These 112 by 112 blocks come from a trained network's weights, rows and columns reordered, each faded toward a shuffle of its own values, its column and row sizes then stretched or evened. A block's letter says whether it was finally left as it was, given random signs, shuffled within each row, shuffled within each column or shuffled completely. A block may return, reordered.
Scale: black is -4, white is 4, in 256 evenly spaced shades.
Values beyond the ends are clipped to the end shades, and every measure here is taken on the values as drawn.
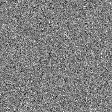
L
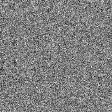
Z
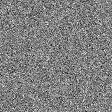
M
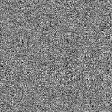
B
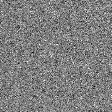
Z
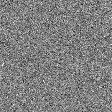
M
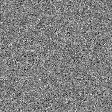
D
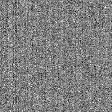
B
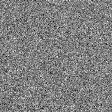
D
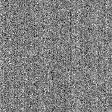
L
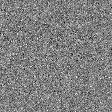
D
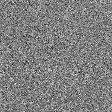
D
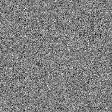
Z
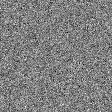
M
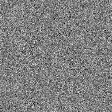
Z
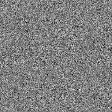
Z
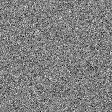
M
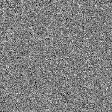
B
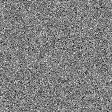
D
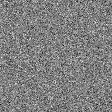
D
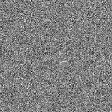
B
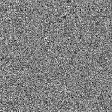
B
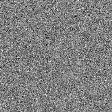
L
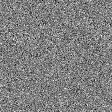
D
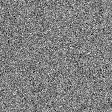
M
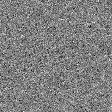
M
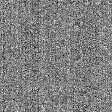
B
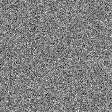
L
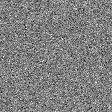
M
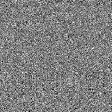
B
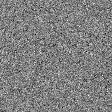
D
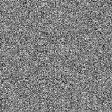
B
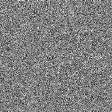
Z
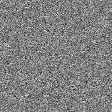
Z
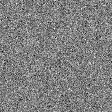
D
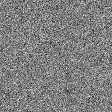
D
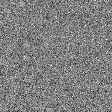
D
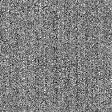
B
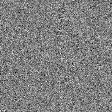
L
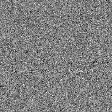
Z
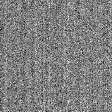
B
